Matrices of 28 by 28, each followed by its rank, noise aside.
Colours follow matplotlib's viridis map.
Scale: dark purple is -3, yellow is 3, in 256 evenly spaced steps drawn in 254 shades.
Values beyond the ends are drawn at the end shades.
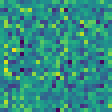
six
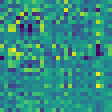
four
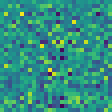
six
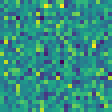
seven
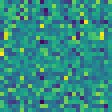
seven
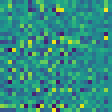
four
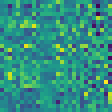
five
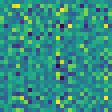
five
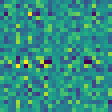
four
